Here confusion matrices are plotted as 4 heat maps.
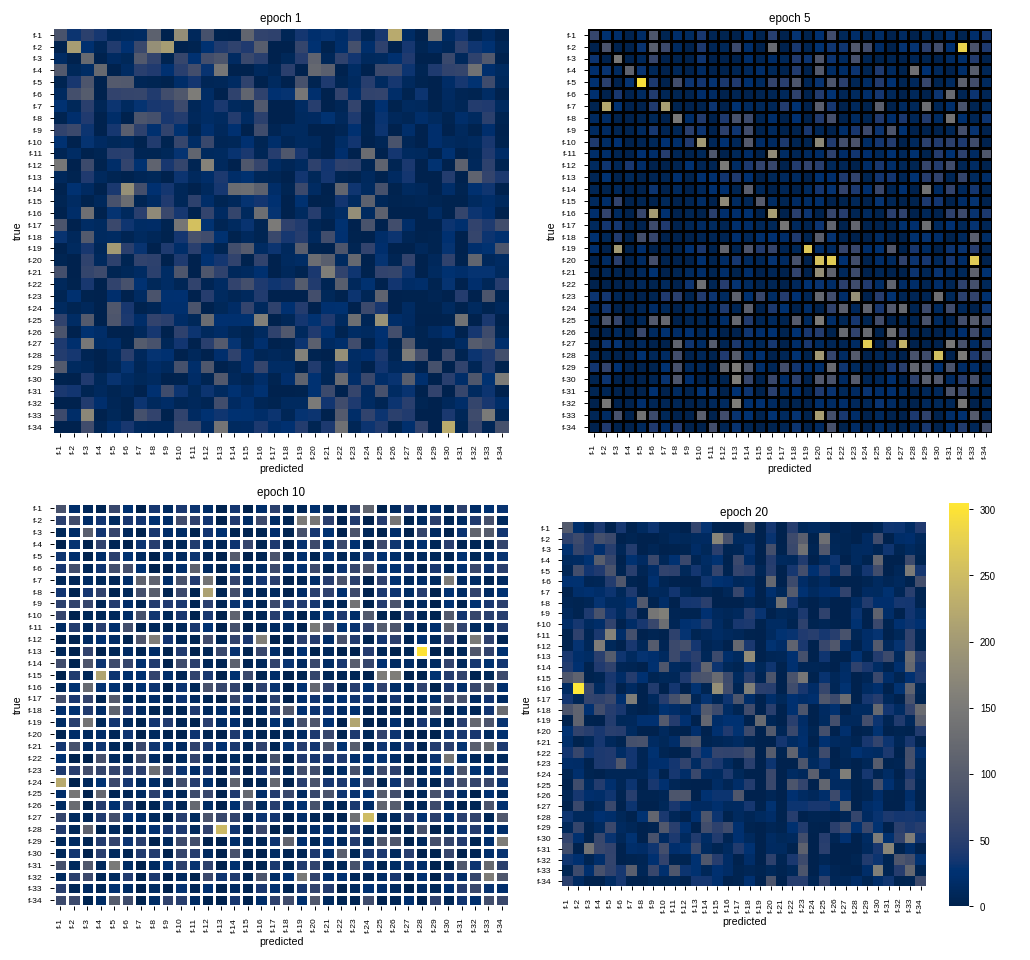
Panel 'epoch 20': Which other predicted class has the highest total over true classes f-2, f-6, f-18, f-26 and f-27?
f-15
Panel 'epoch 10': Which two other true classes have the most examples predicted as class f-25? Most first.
f-15, f-26
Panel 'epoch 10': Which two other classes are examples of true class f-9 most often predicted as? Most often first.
f-23, f-26
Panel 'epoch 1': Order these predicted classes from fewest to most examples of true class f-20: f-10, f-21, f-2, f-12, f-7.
f-2, f-12, f-10, f-7, f-21
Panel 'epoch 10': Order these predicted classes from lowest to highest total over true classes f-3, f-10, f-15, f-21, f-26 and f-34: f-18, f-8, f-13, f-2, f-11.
f-13, f-18, f-8, f-11, f-2
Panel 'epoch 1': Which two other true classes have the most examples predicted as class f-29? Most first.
f-1, f-31
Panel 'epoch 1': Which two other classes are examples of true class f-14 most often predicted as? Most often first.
f-6, f-15
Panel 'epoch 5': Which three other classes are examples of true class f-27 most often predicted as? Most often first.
f-24, f-31, f-8
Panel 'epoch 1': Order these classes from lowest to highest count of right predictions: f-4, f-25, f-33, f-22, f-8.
f-8, f-22, f-4, f-33, f-25
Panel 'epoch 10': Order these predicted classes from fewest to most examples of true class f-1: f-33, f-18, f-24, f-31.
f-18, f-33, f-31, f-24
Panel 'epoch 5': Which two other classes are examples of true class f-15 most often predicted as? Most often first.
f-12, f-3
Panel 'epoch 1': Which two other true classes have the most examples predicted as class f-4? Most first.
f-21, f-1
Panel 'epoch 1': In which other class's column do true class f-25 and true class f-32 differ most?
f-16
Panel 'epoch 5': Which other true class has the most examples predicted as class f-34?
f-11
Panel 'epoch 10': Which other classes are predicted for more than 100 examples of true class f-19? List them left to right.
f-3, f-23, f-32
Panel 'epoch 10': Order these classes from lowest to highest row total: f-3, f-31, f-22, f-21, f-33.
f-33, f-22, f-3, f-31, f-21
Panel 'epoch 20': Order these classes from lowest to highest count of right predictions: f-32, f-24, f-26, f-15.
f-26, f-32, f-24, f-15
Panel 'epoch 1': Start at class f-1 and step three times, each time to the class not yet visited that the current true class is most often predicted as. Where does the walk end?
f-3
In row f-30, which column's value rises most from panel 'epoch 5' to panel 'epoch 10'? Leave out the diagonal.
f-22
